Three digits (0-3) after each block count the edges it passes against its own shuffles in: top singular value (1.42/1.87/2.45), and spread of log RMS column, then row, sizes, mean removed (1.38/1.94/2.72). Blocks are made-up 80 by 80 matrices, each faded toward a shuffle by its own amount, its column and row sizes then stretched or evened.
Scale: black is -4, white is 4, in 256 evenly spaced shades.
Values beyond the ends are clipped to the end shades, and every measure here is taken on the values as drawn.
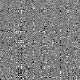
2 3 2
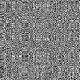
3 1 1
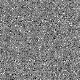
0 0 2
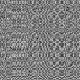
3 1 3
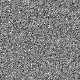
0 1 0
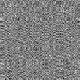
3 1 0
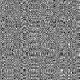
3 2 1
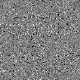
0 1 2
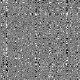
2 3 2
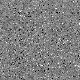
0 1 1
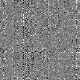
2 3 2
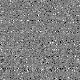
1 0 2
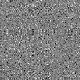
2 1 0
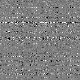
1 1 3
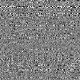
2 0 3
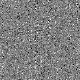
0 2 0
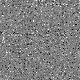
1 0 1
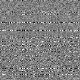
3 1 3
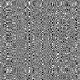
3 3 0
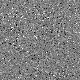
0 0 1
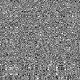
2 0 2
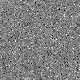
1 0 0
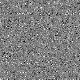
0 0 2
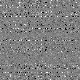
0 1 3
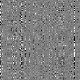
3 3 1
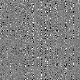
1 3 2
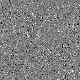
0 1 1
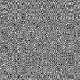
3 1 1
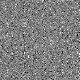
1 2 0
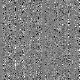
0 3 0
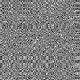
3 1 0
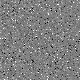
0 1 0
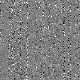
0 3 0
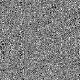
1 2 0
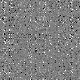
2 2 1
